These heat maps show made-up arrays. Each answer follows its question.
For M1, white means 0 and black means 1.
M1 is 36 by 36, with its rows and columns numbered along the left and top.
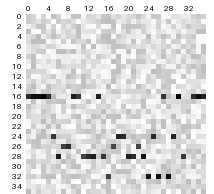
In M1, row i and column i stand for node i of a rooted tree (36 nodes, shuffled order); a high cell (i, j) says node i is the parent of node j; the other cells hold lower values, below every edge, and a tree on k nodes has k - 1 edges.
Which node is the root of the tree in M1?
32
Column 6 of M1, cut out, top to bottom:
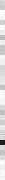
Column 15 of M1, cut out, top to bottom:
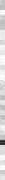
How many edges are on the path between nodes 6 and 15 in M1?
2
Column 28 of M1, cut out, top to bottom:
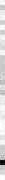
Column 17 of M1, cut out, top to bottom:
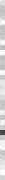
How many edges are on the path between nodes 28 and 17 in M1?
3
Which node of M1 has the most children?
16
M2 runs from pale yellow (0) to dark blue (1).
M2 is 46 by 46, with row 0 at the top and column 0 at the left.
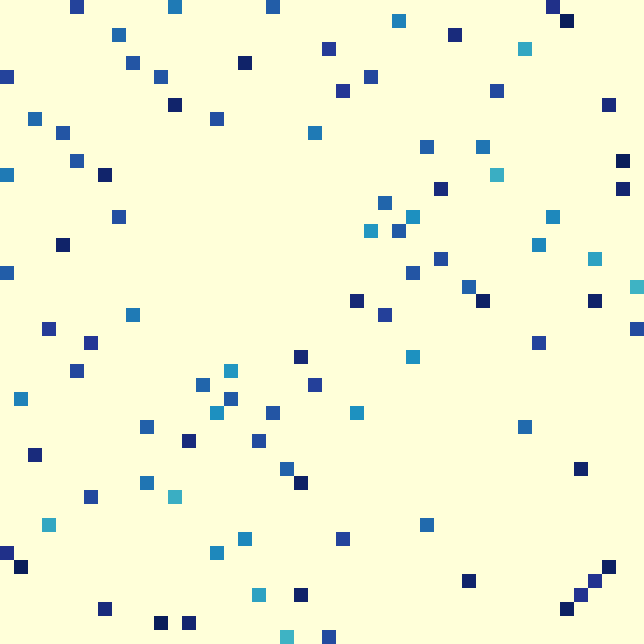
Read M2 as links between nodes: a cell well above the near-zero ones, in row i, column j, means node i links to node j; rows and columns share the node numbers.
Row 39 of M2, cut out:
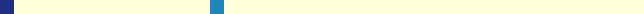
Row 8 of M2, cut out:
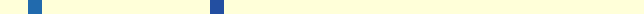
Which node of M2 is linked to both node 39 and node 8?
node 15
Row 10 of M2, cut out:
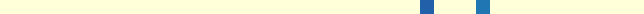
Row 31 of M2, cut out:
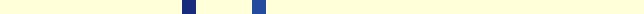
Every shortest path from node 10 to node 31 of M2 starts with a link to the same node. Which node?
node 34
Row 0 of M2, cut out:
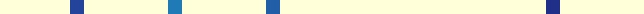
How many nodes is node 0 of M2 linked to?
4
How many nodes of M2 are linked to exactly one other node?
2
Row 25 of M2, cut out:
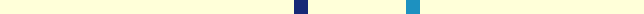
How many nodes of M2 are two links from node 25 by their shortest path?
4
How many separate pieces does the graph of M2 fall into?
2
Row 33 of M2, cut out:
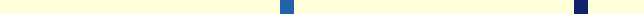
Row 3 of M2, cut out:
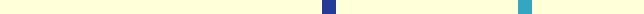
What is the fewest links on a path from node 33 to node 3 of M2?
4
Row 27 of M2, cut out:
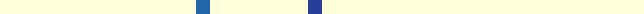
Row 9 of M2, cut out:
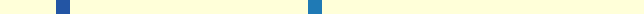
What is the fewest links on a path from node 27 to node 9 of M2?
2
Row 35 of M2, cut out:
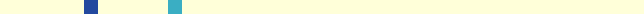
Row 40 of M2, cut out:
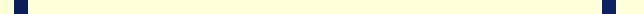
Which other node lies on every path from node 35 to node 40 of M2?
node 12
